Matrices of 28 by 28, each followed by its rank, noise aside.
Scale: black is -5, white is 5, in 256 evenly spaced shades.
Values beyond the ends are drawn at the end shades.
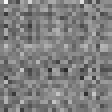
four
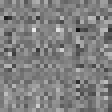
four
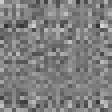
three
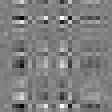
one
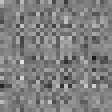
three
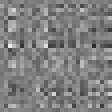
three
